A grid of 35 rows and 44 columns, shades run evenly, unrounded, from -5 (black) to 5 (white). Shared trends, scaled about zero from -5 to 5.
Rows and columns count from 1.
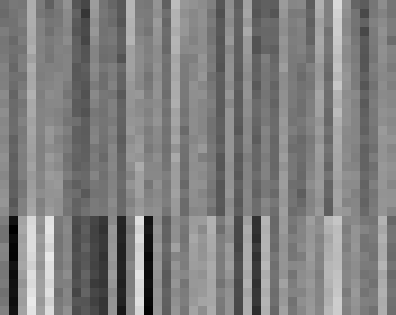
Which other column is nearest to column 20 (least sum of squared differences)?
36
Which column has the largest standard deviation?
17
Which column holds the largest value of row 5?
38
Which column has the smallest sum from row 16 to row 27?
2
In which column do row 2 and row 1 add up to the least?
10
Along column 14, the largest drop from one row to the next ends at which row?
25
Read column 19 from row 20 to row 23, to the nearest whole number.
0 0 0 0
